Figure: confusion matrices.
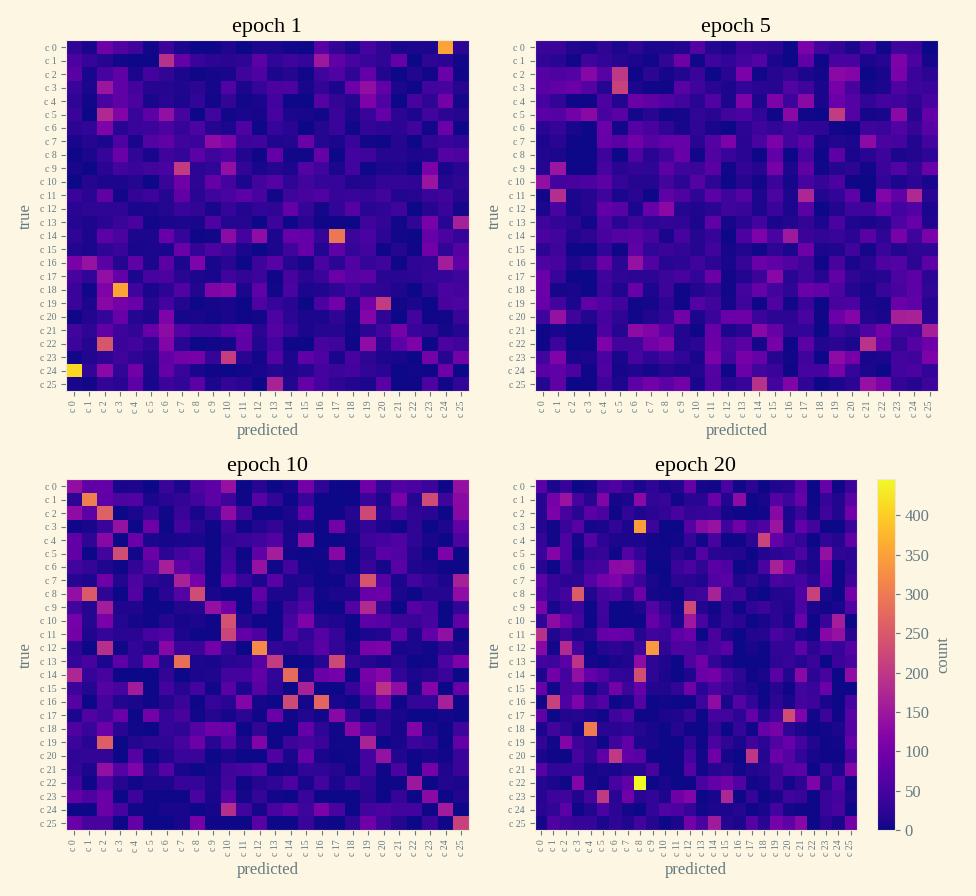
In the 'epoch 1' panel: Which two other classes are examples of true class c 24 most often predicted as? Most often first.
c 0, c 2
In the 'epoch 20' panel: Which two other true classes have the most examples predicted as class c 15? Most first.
c 23, c 22
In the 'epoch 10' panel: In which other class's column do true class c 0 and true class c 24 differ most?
c 25
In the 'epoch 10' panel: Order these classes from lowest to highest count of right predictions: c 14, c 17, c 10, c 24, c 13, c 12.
c 17, c 24, c 13, c 10, c 14, c 12
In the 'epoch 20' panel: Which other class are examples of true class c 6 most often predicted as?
c 19
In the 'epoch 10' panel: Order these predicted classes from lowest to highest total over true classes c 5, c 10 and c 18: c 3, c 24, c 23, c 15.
c 23, c 24, c 15, c 3
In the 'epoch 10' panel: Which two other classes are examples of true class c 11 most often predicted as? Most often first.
c 10, c 24
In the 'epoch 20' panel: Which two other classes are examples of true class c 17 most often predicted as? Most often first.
c 20, c 21
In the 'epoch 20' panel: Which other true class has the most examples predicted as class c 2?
c 12
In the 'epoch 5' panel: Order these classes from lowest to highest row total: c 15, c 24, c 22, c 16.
c 15, c 24, c 16, c 22
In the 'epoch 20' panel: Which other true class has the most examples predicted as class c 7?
c 6
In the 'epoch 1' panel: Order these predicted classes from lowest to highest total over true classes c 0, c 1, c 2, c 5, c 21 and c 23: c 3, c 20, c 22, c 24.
c 22, c 20, c 3, c 24
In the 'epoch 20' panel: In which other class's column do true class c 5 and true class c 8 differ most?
c 3
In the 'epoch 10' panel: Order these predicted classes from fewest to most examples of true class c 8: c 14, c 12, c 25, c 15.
c 14, c 15, c 12, c 25
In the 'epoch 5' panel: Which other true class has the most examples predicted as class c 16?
c 14
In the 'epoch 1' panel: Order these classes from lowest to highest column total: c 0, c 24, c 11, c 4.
c 11, c 4, c 0, c 24
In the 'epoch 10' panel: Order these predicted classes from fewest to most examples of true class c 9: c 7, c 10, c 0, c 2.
c 7, c 0, c 10, c 2
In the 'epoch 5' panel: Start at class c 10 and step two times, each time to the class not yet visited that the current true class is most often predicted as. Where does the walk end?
c 17
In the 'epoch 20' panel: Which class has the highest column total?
c 8
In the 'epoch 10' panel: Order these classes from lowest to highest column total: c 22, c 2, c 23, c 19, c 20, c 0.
c 22, c 23, c 20, c 0, c 19, c 2
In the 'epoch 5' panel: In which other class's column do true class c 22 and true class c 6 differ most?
c 21
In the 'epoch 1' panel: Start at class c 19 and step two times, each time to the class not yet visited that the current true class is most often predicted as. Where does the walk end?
c 6
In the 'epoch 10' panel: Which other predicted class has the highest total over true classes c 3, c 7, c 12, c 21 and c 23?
c 2
